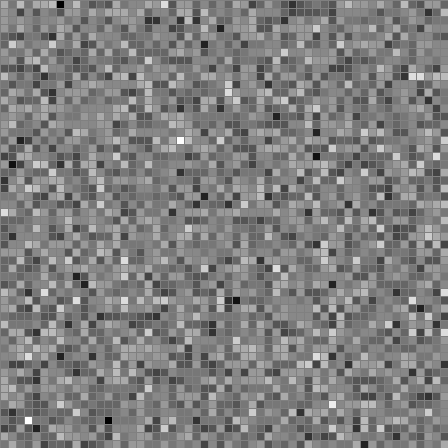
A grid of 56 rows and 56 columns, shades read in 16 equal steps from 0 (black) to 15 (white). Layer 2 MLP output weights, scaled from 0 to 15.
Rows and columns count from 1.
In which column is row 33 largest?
16
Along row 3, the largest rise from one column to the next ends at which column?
24
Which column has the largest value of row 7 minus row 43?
50
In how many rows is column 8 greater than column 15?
24
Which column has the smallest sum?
25
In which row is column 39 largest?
46
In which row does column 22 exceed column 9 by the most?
11
